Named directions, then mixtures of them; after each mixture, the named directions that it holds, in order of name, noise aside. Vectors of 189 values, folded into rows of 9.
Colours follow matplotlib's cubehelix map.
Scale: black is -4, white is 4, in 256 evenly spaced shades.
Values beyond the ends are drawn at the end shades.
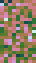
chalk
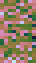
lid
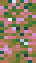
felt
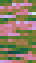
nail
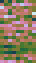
chalk, nail.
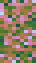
chalk, felt, lid.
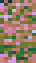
chalk, nail.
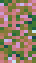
chalk, lid.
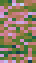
felt, lid, nail.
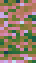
lid, nail.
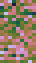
felt, nail.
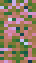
felt, nail.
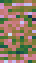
chalk, lid, nail.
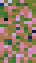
chalk.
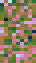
chalk, felt.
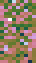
felt.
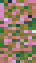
chalk, felt, lid.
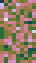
chalk.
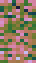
felt, lid, nail.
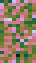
chalk, felt.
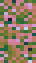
chalk, felt, lid.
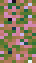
felt.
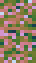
lid.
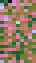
chalk, felt, nail.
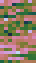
nail.
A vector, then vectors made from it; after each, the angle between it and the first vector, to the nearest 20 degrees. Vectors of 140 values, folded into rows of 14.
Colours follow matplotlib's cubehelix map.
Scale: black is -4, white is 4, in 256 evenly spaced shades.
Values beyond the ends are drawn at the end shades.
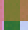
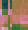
80 degrees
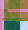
20 degrees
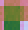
20 degrees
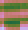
60 degrees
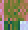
20 degrees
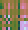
60 degrees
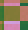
140 degrees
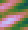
100 degrees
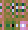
60 degrees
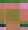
100 degrees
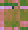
80 degrees
